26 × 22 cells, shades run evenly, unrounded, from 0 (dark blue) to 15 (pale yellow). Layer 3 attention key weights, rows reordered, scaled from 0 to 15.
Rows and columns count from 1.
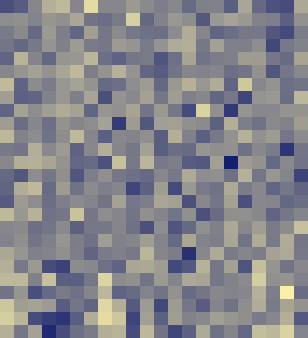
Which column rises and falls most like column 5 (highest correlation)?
4
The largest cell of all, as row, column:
23, 21
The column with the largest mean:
19
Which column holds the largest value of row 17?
6
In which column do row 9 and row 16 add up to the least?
14
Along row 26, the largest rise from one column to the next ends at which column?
11
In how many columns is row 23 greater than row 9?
9
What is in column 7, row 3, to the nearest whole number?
9
